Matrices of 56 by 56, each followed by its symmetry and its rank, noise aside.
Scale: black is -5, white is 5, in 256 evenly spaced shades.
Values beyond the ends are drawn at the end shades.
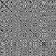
symmetric, rank four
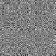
no symmetry, rank six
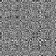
symmetric, rank six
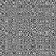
antisymmetric, rank six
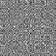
symmetric, rank six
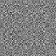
no symmetry, rank six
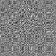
symmetric, rank four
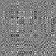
symmetric, rank four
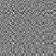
no symmetry, rank three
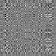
no symmetry, rank four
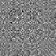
symmetric, rank six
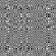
no symmetry, rank three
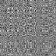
symmetric, rank six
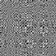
symmetric, rank six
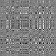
no symmetry, rank three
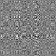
no symmetry, rank four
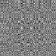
no symmetry, rank four
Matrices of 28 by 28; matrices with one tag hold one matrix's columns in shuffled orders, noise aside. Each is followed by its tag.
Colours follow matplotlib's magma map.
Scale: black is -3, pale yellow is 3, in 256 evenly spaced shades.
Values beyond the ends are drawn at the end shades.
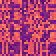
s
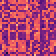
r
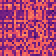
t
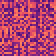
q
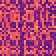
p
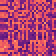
r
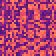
t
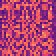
t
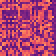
t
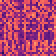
r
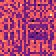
r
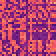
r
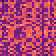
q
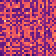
q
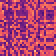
t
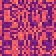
p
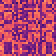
s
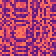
q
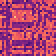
p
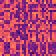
s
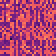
p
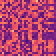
r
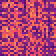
q
